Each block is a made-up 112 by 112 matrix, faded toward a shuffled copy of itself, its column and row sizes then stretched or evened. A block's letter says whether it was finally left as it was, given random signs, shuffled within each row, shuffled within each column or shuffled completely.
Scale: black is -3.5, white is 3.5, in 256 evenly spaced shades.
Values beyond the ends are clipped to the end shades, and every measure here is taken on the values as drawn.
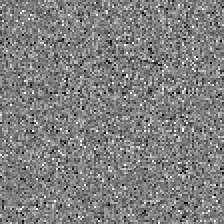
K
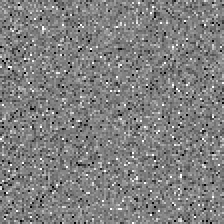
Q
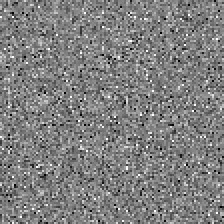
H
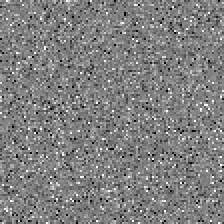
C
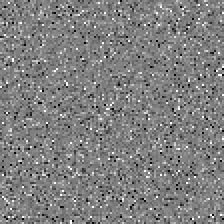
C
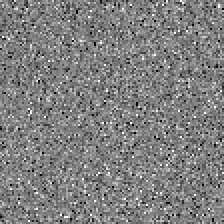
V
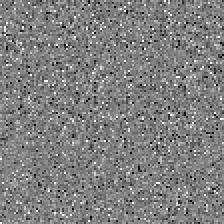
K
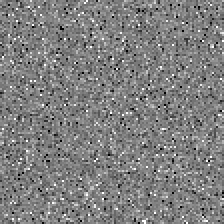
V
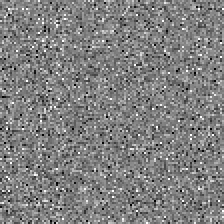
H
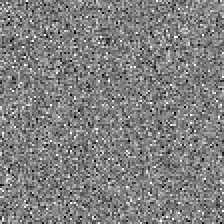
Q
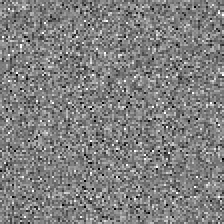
K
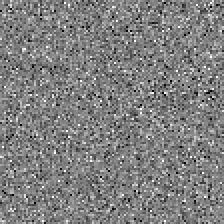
H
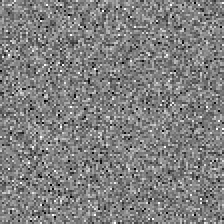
V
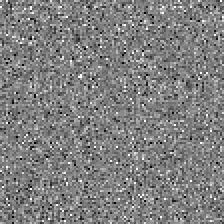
K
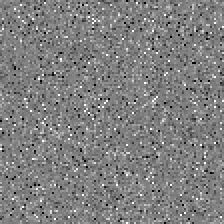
Q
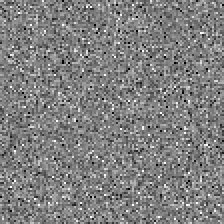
H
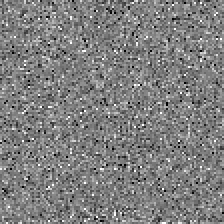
H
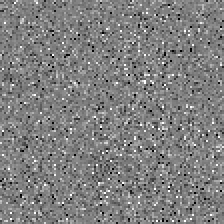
K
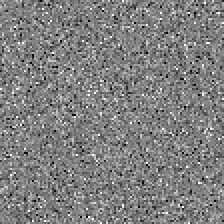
V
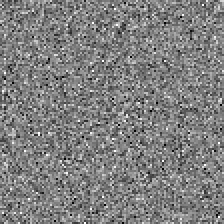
Q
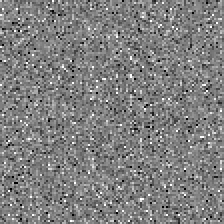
Q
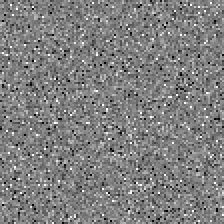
V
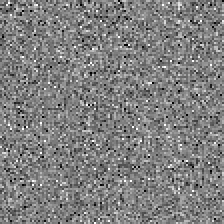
K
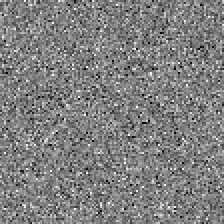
C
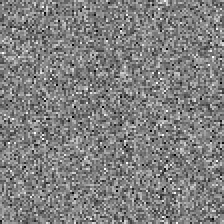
Q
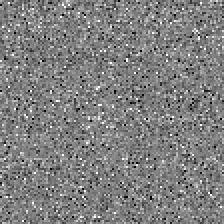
C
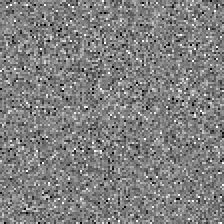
C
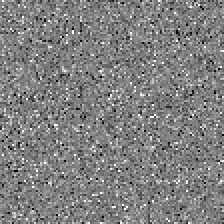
H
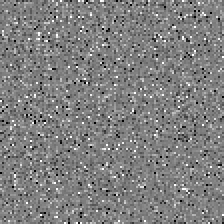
H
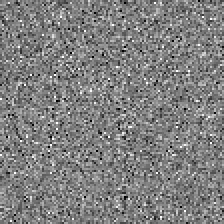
K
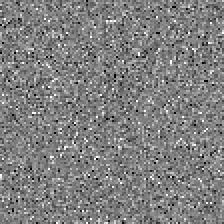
C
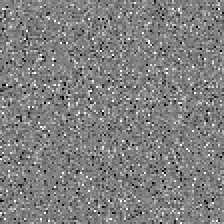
K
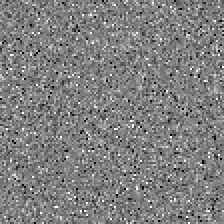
V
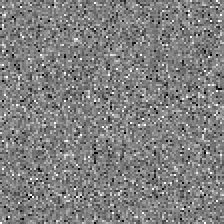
K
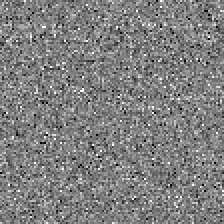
C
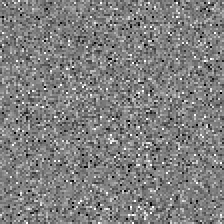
H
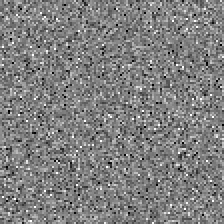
V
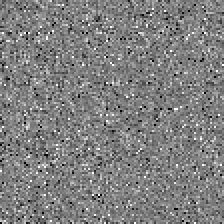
K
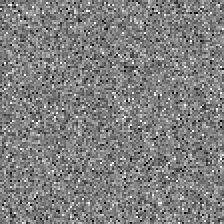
C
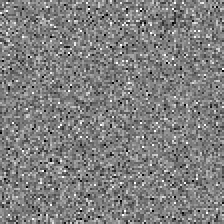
H
